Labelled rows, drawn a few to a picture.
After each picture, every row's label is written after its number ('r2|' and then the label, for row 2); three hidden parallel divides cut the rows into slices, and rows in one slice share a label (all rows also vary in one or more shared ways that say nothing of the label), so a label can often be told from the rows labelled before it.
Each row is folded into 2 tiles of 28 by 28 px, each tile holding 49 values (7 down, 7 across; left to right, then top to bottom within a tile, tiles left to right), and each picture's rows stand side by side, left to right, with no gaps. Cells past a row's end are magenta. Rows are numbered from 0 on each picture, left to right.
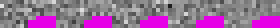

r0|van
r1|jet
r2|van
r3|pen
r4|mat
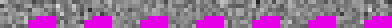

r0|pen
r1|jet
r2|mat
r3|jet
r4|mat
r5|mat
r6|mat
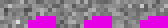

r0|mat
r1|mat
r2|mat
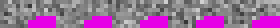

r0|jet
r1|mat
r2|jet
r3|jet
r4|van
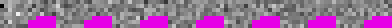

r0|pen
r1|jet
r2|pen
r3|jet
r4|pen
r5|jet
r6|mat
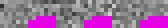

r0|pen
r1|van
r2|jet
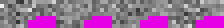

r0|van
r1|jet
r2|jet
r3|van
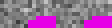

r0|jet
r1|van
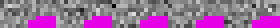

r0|mat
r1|pen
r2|pen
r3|mat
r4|van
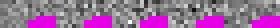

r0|jet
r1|pen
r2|pen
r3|pen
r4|van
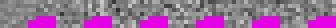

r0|jet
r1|jet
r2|jet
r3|pen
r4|mat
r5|jet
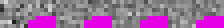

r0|pen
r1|mat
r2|mat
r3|jet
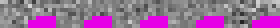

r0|pen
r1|jet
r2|mat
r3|mat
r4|van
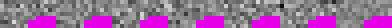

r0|van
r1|jet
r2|jet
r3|jet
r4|van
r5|pen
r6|jet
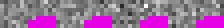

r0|jet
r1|mat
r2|van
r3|mat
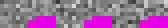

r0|jet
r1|jet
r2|van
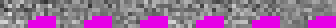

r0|pen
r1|mat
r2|van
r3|pen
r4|mat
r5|jet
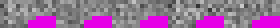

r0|mat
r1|mat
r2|mat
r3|jet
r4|mat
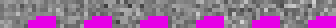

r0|mat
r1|jet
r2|jet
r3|jet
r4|mat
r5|jet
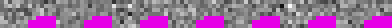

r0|pen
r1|mat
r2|van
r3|jet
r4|jet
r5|pen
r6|pen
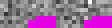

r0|jet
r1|van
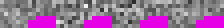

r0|mat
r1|pen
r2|van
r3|mat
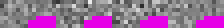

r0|mat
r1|van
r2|van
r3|mat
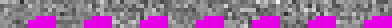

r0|mat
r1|jet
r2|pen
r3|mat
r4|van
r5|jet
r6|pen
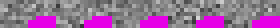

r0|jet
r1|pen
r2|jet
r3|van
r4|jet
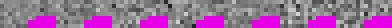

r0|mat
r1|jet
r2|pen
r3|pen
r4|jet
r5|pen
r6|mat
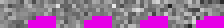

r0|mat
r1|jet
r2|van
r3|pen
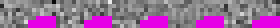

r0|pen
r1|van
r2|jet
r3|jet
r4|pen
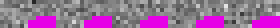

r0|mat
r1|mat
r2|jet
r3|mat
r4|van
